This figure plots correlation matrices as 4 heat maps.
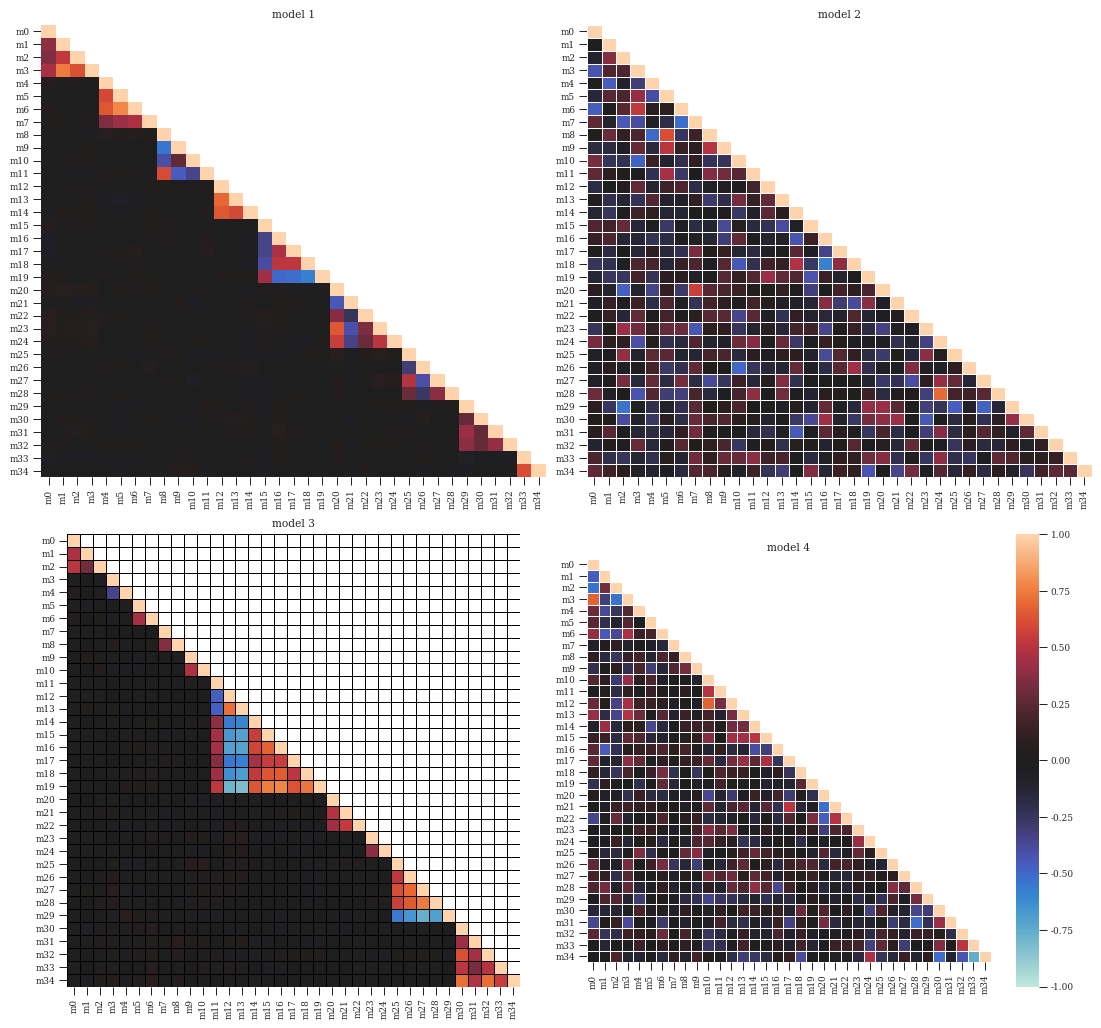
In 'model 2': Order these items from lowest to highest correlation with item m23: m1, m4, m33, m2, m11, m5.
m33, m11, m1, m4, m5, m2
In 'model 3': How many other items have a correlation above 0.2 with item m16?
6
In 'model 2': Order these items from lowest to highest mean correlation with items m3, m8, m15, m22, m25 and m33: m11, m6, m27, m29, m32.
m27, m29, m6, m32, m11
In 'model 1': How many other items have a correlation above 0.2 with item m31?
3
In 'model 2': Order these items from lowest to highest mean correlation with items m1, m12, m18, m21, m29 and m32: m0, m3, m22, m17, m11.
m0, m17, m11, m22, m3
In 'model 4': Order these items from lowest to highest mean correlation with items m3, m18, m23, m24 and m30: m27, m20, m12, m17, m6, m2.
m2, m20, m17, m27, m6, m12
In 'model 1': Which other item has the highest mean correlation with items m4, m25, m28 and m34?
m27
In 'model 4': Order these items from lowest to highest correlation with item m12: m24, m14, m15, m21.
m24, m21, m14, m15
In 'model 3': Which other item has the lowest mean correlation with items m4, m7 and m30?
m3
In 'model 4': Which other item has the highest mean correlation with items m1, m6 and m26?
m28
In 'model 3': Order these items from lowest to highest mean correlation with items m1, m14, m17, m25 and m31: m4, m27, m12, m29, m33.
m12, m29, m4, m33, m27
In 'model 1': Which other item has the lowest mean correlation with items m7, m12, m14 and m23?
m21
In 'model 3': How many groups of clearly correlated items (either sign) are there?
10
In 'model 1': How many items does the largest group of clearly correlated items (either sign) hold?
5
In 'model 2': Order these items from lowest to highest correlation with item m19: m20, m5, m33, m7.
m7, m5, m20, m33
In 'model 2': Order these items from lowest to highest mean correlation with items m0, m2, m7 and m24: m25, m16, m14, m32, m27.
m14, m32, m16, m25, m27
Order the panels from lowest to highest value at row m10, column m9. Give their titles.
model 2, model 4, model 1, model 3
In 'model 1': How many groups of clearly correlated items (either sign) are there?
9
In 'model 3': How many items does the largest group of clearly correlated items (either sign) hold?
9
